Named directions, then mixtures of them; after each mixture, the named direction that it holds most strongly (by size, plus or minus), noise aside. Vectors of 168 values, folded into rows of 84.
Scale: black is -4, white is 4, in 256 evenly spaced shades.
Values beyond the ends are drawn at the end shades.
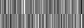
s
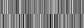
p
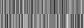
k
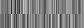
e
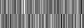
s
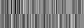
e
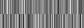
s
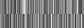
s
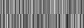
k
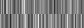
s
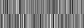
p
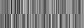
e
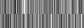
s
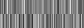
s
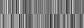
p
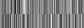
e
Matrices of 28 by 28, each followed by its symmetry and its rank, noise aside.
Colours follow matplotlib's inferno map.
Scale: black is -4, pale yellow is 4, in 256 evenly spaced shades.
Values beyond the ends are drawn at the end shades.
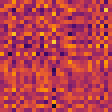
no symmetry, rank three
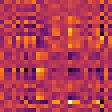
no symmetry, rank two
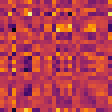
antisymmetric, rank two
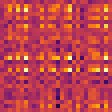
no symmetry, rank two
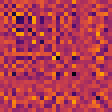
symmetric, rank three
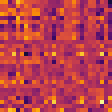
no symmetry, rank three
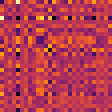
symmetric, rank two
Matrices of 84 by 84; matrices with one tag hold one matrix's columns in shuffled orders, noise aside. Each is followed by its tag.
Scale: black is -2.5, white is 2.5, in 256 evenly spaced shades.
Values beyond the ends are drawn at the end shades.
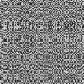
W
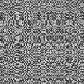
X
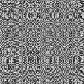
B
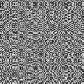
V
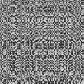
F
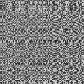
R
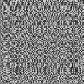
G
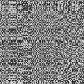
R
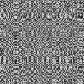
B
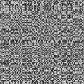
R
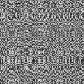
B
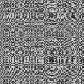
B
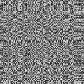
R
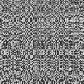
F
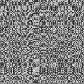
G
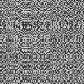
W
